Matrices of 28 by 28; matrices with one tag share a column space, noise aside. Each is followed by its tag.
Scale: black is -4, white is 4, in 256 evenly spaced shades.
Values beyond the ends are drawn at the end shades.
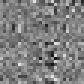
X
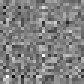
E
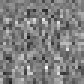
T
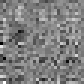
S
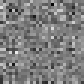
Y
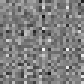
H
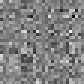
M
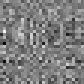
S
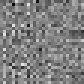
H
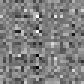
M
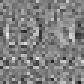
S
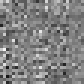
H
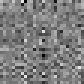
H
